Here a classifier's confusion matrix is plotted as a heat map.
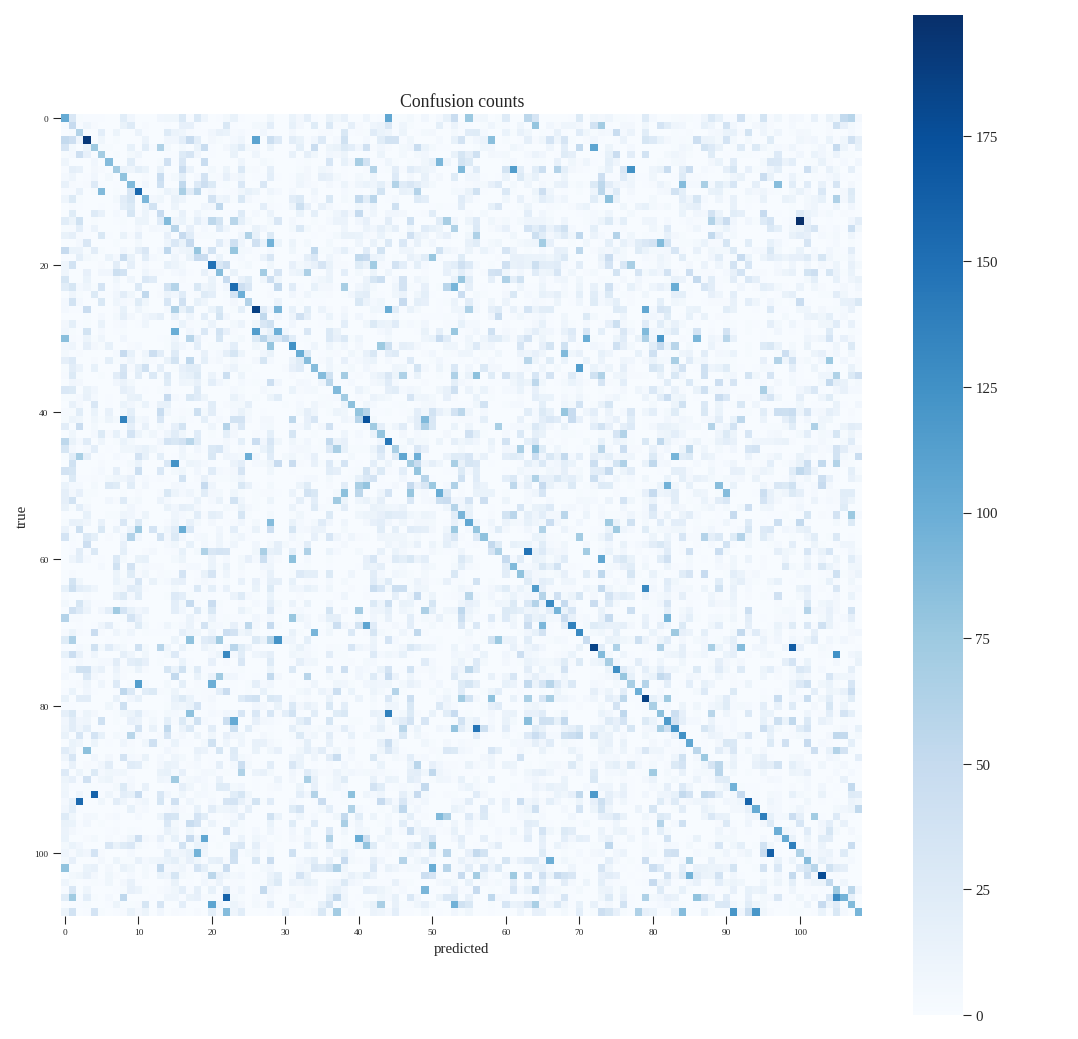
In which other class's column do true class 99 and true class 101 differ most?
66
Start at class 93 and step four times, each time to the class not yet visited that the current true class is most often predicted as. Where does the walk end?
28
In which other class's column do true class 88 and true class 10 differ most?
5
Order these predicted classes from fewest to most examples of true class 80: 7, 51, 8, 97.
7, 97, 51, 8
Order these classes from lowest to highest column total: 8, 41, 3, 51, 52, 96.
51, 52, 96, 3, 41, 8
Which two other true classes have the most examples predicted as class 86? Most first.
30, 106
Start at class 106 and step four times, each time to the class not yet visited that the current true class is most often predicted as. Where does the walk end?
20
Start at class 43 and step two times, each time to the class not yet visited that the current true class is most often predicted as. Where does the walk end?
21
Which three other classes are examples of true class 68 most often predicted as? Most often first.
82, 31, 0
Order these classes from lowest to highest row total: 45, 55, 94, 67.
94, 55, 45, 67
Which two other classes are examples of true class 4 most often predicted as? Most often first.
72, 13
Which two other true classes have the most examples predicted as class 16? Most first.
56, 10
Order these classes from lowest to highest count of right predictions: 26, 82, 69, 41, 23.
82, 69, 23, 41, 26
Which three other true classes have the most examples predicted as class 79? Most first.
64, 26, 29
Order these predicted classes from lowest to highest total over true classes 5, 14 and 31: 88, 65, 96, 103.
103, 65, 96, 88
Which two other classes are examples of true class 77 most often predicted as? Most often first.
10, 20
